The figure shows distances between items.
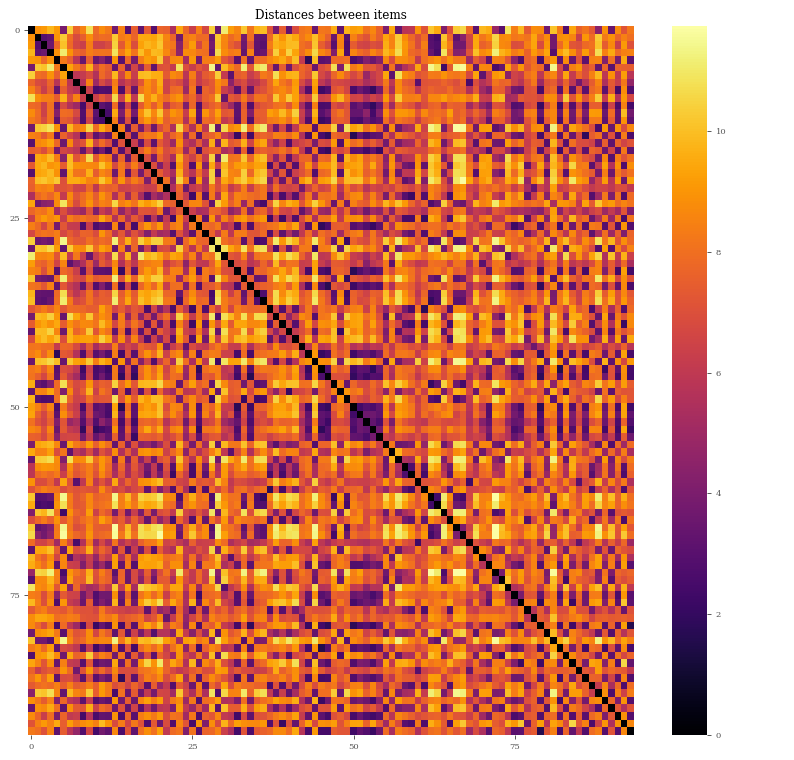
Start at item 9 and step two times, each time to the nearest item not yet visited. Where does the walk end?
74
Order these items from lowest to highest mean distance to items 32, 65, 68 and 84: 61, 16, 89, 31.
16, 89, 31, 61
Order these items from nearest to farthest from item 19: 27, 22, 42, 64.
64, 22, 27, 42
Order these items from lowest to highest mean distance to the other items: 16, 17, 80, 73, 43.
16, 43, 80, 73, 17
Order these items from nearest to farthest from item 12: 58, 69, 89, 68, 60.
89, 68, 60, 69, 58
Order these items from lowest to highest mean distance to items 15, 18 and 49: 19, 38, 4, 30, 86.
19, 38, 86, 4, 30
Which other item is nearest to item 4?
43
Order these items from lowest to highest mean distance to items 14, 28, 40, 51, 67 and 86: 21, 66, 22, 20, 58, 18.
66, 21, 22, 58, 18, 20
